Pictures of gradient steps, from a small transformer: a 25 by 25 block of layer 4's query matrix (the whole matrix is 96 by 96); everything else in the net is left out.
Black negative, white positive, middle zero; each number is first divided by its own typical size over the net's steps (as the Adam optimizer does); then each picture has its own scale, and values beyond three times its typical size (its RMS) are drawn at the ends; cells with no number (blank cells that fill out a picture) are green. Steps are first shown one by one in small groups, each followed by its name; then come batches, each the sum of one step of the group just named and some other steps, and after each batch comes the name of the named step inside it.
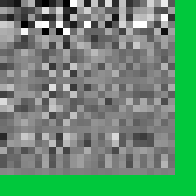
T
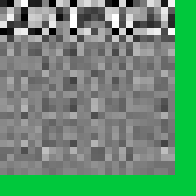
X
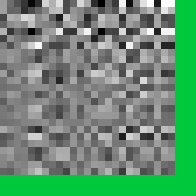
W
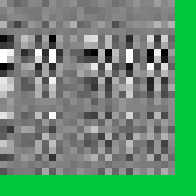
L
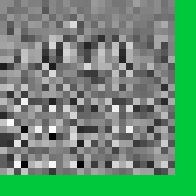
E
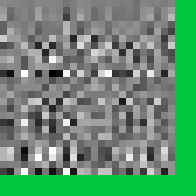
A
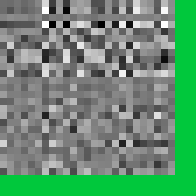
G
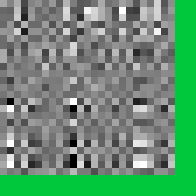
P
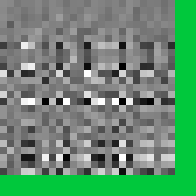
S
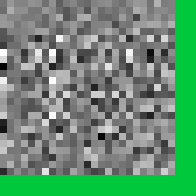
L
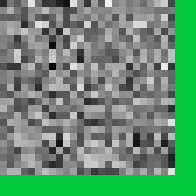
T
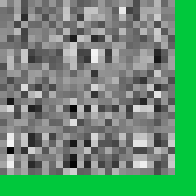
P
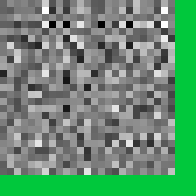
G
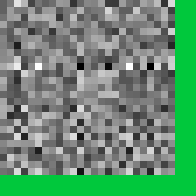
X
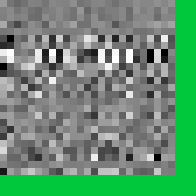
L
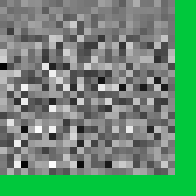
E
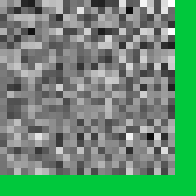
W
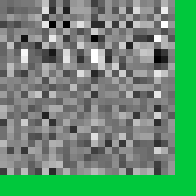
G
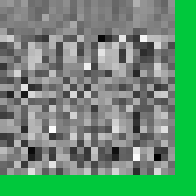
E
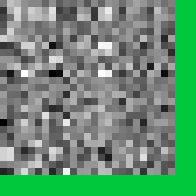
A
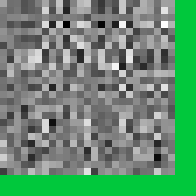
G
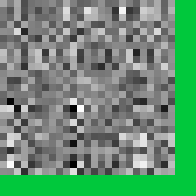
P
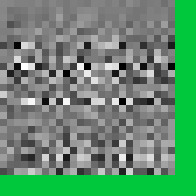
S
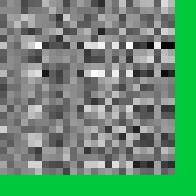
W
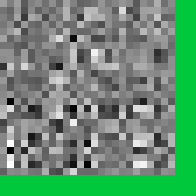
P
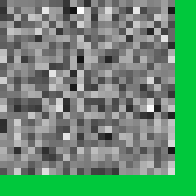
T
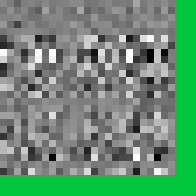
L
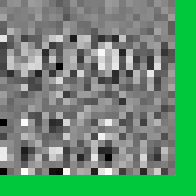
A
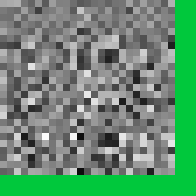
S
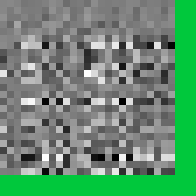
S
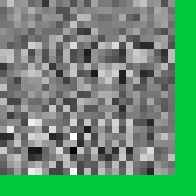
E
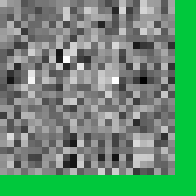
P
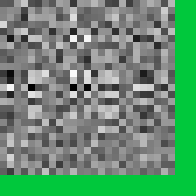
X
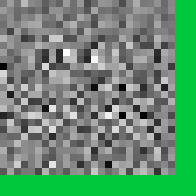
E
